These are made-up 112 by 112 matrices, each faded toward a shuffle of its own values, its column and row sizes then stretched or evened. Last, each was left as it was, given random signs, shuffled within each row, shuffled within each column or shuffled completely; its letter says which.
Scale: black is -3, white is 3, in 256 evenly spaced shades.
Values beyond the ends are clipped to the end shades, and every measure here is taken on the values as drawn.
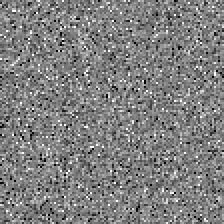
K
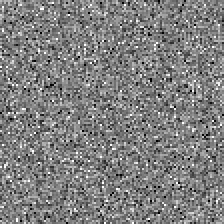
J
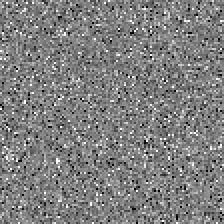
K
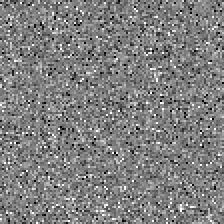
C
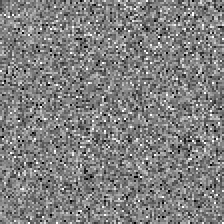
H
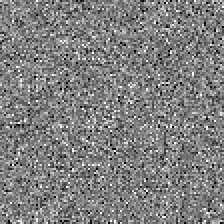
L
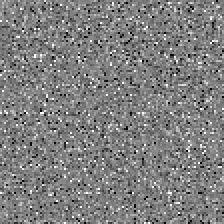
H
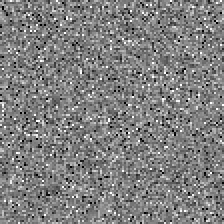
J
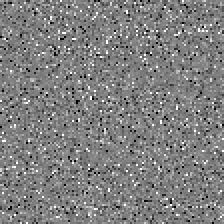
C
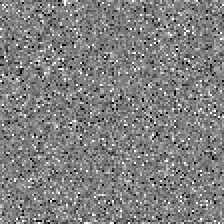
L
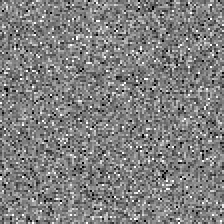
J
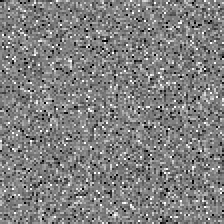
K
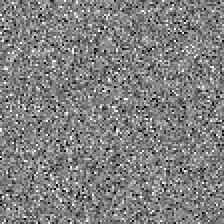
C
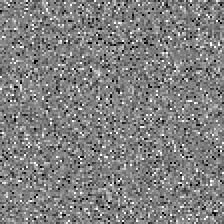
H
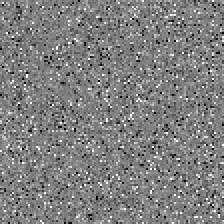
K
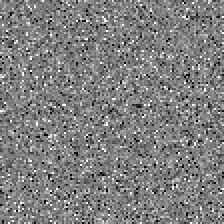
H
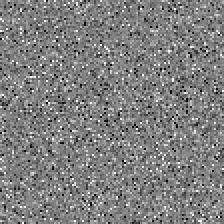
J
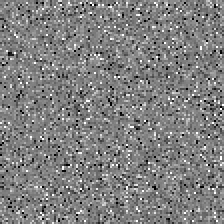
H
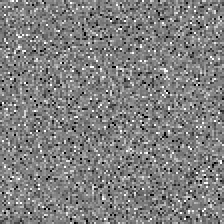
J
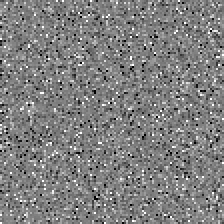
K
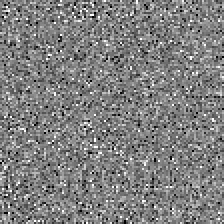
L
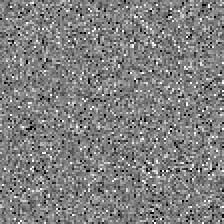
H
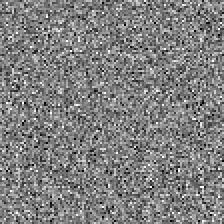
L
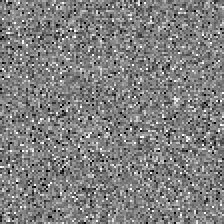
H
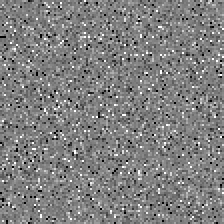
J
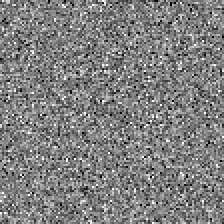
C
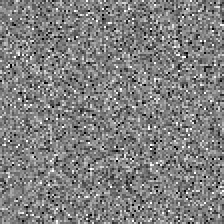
K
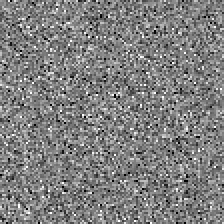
H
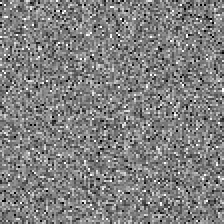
C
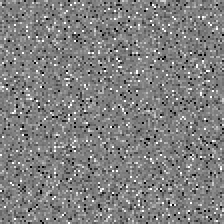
J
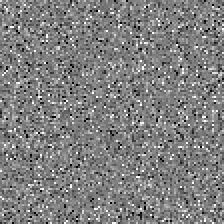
L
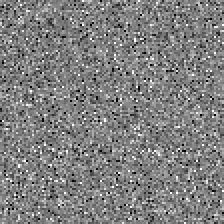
C
